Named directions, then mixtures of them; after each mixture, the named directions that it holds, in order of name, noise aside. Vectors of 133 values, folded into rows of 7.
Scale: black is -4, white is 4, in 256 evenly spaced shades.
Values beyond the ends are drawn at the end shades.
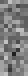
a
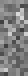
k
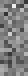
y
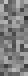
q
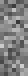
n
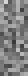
q.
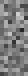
k, q.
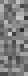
k, q, y.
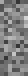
a, n, q.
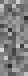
a, q, y.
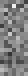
y.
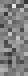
y.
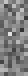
k, q, y.
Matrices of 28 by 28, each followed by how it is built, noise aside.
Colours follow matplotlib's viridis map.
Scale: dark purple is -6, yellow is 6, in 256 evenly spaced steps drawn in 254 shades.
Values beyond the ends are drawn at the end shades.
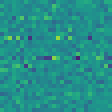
uneven rows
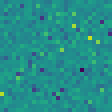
sparse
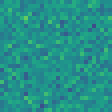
noise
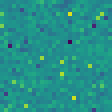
sparse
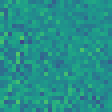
lower triangular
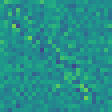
banded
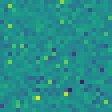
sparse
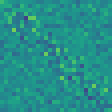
banded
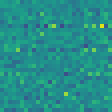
uneven rows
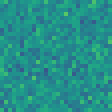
noise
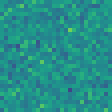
noise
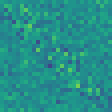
banded
